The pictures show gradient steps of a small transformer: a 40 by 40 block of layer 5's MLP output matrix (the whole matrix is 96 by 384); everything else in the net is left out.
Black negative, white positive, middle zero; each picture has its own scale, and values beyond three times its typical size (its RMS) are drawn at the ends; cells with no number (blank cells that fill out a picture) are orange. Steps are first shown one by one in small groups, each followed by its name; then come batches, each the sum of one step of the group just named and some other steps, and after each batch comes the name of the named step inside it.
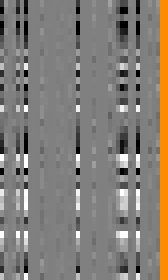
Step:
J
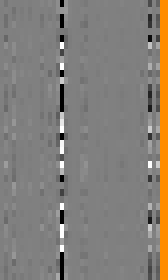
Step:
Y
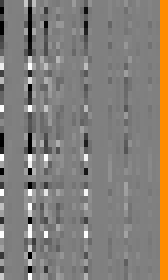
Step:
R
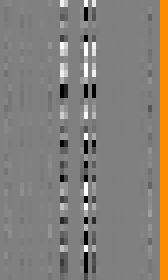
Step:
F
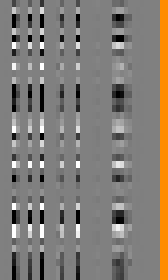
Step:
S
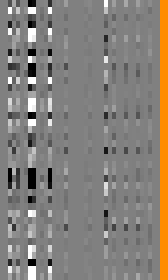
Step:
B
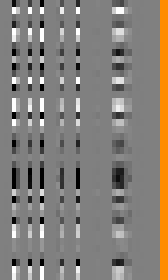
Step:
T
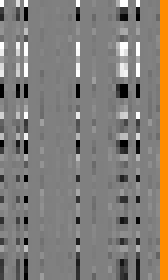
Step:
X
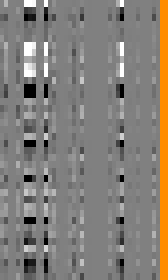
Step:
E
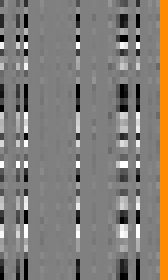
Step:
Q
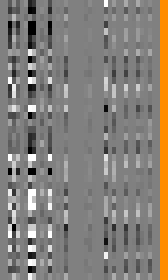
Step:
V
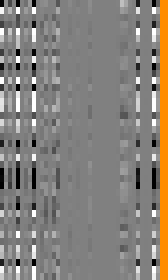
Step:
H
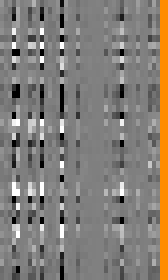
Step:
Y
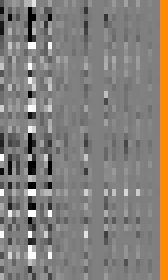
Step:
R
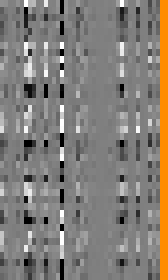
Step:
E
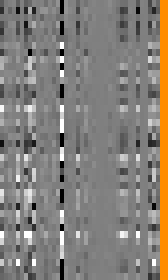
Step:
J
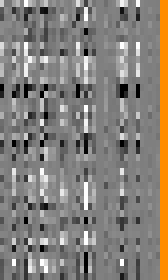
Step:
X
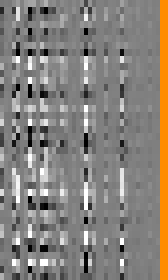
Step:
R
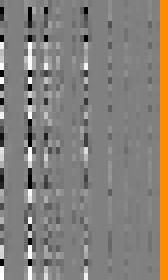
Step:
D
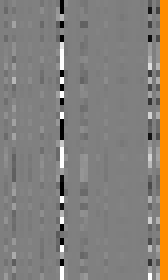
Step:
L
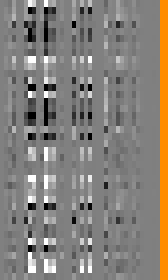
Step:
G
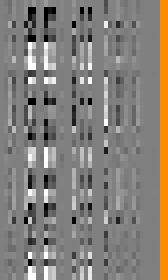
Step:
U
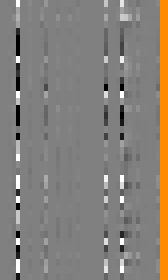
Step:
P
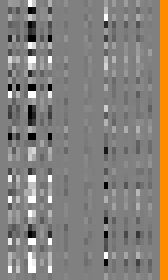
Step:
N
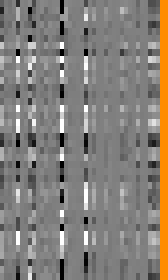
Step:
D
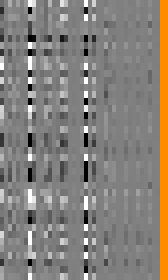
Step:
D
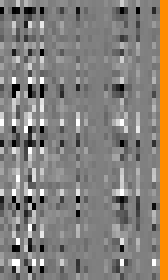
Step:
P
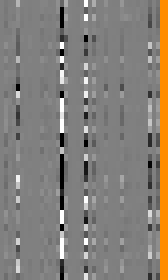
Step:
P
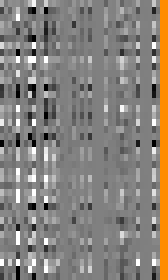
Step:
G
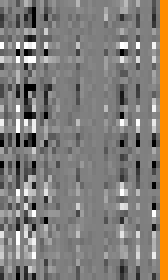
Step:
N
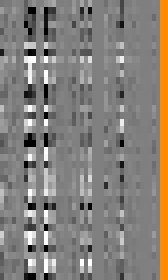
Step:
G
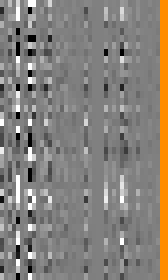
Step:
P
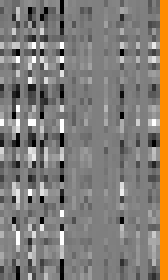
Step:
U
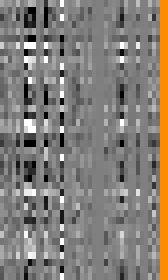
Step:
U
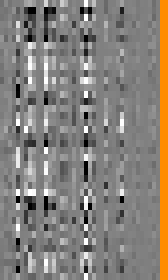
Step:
U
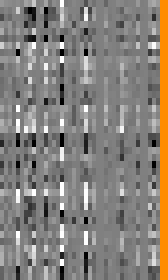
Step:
U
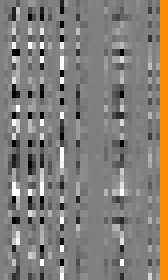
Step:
L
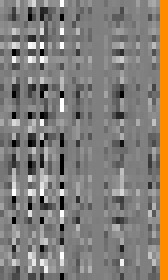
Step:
G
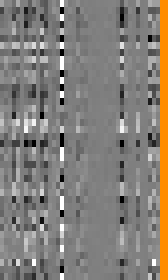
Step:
L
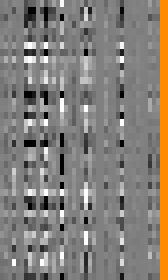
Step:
U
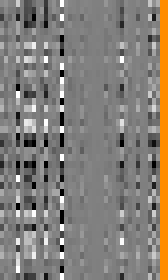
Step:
P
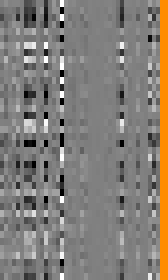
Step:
L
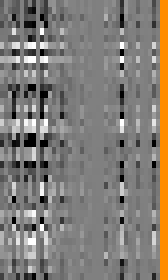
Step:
N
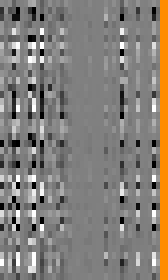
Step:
N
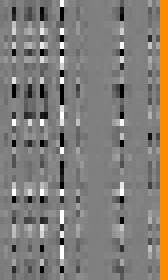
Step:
L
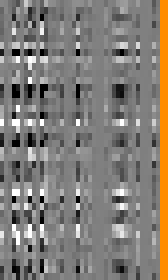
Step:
G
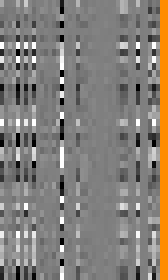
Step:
L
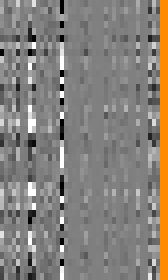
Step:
L
